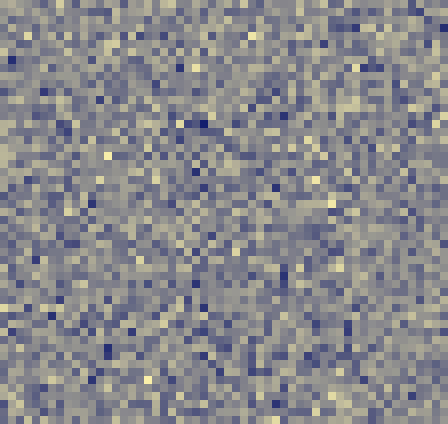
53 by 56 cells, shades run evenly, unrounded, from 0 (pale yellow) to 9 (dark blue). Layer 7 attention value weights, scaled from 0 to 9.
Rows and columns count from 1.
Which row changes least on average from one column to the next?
37
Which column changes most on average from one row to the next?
26
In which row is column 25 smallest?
9
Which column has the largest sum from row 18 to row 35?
32
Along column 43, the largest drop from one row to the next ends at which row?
33
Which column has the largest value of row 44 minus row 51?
44
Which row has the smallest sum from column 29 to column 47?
14
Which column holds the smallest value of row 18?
39
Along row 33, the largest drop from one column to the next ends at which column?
6
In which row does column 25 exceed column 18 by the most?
22
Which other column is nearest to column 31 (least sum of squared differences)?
53
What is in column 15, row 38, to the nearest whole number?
3
